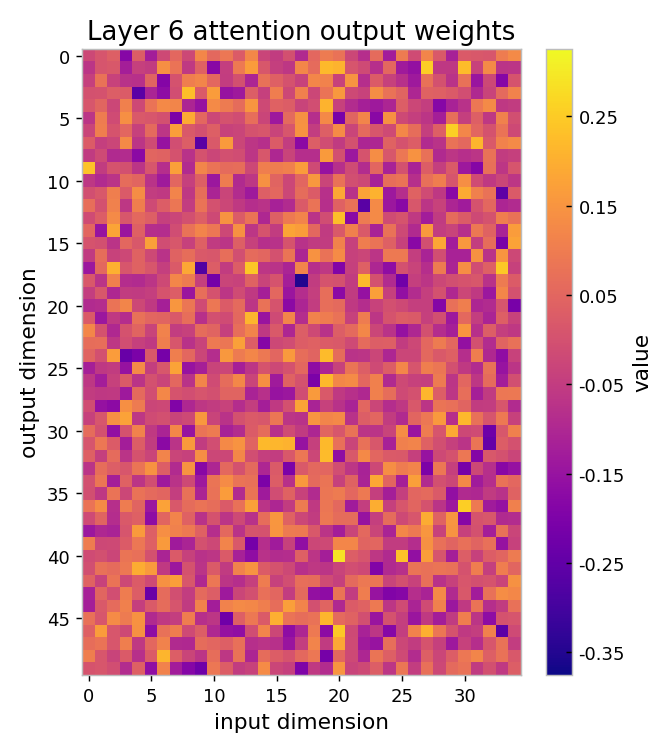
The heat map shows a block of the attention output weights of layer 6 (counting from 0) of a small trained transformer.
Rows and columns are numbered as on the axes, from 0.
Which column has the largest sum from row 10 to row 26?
7
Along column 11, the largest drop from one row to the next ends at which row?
45
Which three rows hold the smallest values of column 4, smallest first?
3, 24, 8
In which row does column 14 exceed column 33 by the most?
46
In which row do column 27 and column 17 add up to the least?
18
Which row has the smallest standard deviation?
42
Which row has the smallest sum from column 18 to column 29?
43
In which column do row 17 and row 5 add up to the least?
20
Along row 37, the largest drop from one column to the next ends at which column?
30
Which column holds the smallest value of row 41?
23
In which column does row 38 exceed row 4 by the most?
29
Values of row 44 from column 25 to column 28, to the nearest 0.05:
0 -0.1 0 0.1
